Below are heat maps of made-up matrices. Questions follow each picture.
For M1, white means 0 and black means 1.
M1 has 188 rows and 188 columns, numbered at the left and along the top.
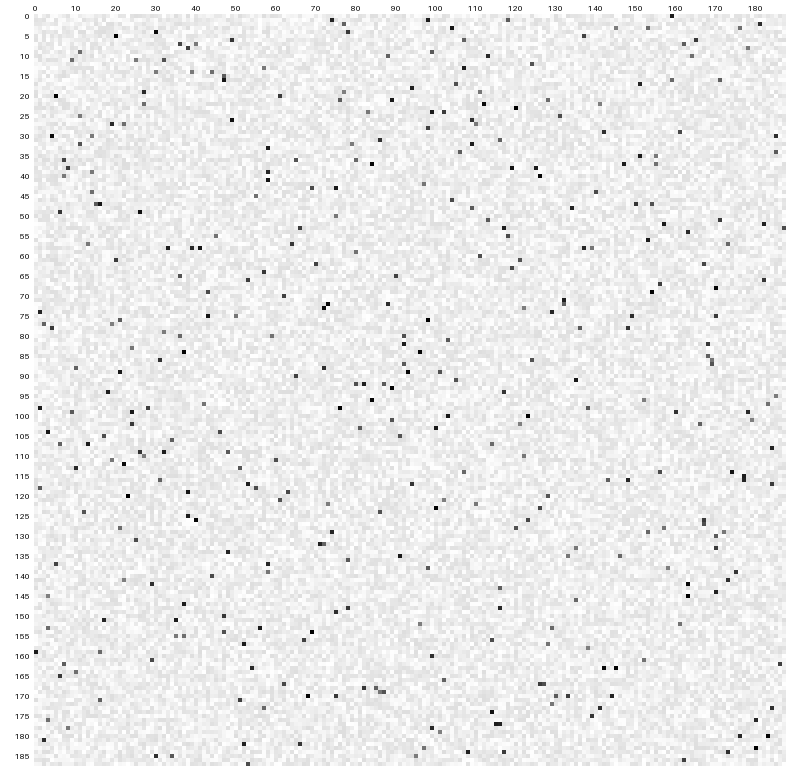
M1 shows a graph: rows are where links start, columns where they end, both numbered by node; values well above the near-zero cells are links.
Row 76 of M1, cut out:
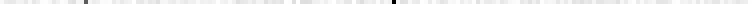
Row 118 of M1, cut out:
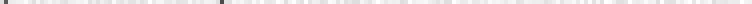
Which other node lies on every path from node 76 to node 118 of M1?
node 1
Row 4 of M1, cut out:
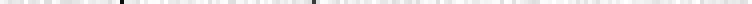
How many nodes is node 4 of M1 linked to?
2
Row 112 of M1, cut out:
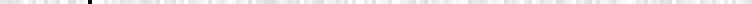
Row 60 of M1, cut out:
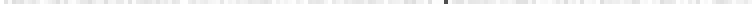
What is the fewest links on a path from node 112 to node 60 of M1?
5
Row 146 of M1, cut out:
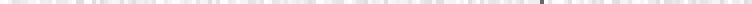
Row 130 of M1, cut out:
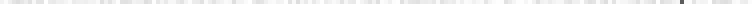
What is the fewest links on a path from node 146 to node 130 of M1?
4
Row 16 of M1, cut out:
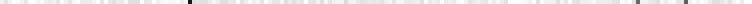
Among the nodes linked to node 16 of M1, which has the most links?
node 47
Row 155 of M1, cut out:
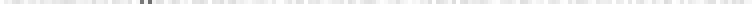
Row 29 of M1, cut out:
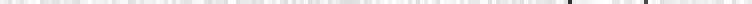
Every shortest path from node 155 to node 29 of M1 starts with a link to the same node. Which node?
node 37
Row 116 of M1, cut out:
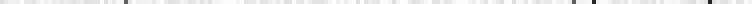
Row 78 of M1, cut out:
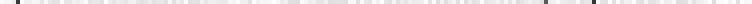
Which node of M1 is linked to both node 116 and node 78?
node 148
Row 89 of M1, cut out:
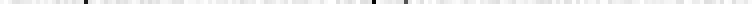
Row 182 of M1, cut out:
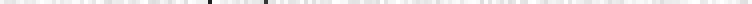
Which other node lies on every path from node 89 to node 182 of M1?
node 21
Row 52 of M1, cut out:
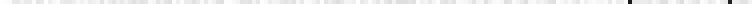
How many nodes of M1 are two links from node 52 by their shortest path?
2
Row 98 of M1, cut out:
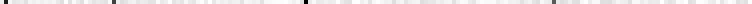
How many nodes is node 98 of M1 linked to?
4
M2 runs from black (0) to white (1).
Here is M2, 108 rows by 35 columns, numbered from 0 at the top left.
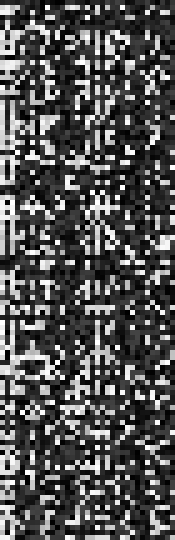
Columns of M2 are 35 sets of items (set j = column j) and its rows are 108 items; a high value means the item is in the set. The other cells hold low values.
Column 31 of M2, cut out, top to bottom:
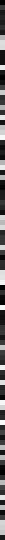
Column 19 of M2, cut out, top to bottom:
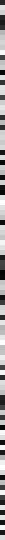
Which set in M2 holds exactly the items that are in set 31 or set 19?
2
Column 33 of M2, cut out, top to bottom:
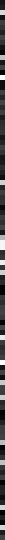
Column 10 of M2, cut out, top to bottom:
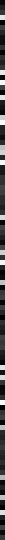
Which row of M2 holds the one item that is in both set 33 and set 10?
52
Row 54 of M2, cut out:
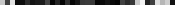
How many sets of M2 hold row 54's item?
7
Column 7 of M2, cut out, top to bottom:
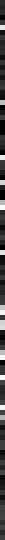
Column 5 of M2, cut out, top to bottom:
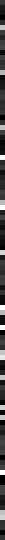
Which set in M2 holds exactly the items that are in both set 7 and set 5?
12
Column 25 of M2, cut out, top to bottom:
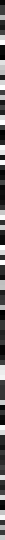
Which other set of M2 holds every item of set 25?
9
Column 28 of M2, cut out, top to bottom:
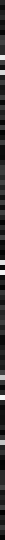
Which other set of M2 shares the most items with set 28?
32
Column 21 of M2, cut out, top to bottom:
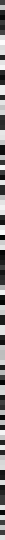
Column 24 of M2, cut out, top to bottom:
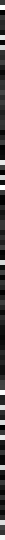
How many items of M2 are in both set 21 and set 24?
8
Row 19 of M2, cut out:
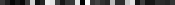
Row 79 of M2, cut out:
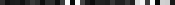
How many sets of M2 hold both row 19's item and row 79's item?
1
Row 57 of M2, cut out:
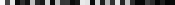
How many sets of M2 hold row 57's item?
11
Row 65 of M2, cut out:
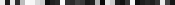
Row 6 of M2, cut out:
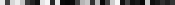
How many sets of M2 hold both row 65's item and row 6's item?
6
